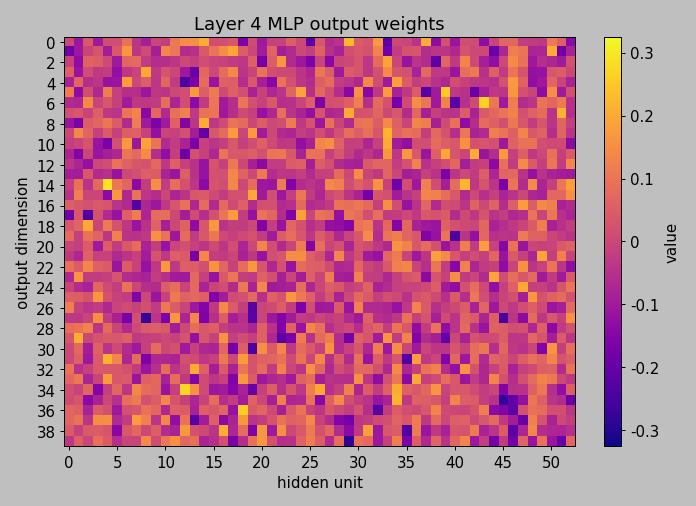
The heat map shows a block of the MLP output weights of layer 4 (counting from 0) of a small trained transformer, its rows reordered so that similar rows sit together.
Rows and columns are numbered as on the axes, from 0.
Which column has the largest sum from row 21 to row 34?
34
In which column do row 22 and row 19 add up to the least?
40
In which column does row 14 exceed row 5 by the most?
37
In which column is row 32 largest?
13
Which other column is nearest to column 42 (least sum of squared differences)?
21
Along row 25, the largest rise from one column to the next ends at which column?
48
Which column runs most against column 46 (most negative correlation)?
25
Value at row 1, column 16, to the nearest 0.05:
0.15
